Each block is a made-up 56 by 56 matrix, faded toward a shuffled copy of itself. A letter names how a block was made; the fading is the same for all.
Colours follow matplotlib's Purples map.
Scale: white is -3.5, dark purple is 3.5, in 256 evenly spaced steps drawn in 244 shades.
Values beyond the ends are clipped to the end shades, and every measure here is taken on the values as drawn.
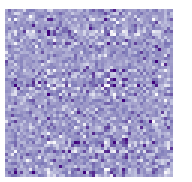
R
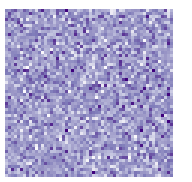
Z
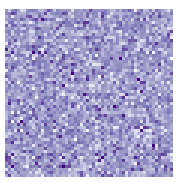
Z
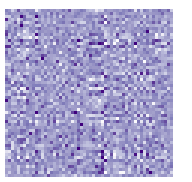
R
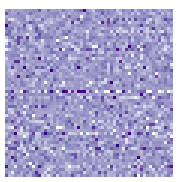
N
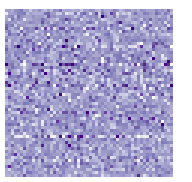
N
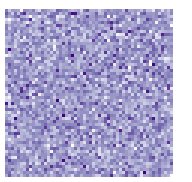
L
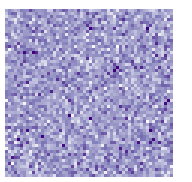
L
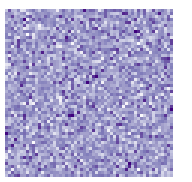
L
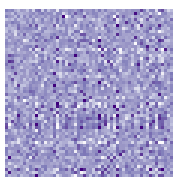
R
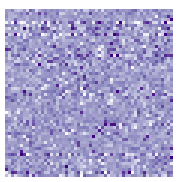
N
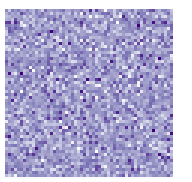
Z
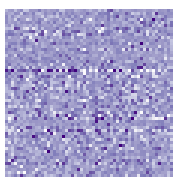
N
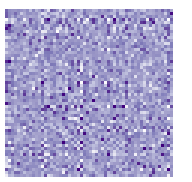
R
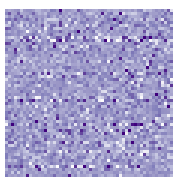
N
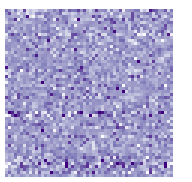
N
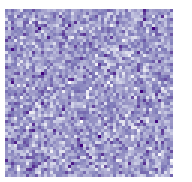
L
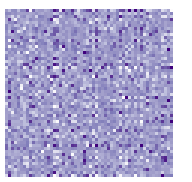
R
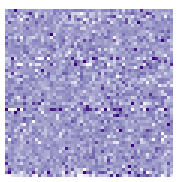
N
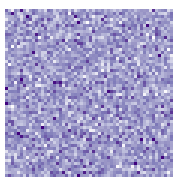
L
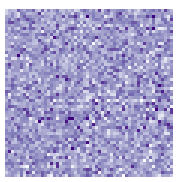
Z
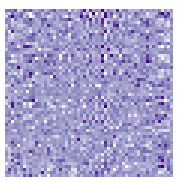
R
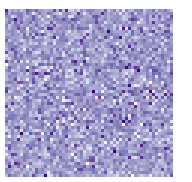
Z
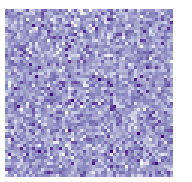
L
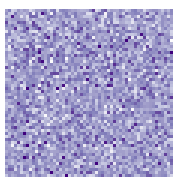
Z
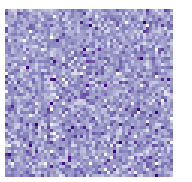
Z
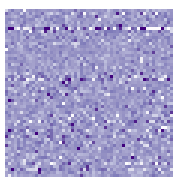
N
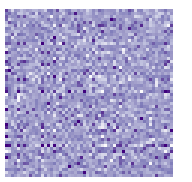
R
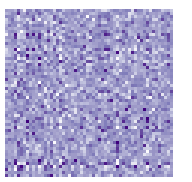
R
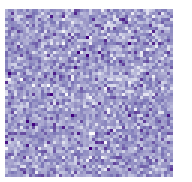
Z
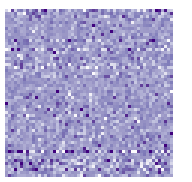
N
